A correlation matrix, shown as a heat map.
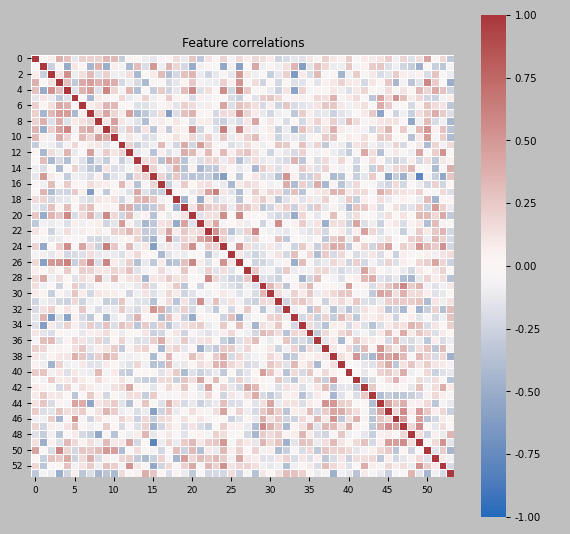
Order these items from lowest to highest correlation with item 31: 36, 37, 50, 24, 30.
50, 37, 24, 36, 30
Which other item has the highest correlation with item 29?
47
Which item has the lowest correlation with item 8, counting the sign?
48
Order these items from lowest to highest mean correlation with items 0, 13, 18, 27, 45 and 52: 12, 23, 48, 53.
53, 48, 23, 12
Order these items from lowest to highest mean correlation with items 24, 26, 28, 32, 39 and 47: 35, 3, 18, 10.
18, 35, 10, 3
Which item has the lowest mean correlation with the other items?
15
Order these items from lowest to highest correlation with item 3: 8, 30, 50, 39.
30, 39, 8, 50
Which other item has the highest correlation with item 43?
28
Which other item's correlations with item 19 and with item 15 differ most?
49
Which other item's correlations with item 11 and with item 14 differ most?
21
